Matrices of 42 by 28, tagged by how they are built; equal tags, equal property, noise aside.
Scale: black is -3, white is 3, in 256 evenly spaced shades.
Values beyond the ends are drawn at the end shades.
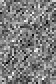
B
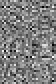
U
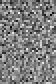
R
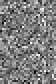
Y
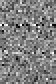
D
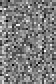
Y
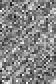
B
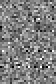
D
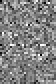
D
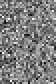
Y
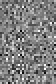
U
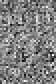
R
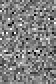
D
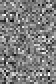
U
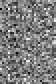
Y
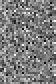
Y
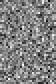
Y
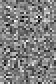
U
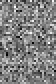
R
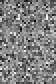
R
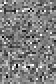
D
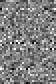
D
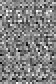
R
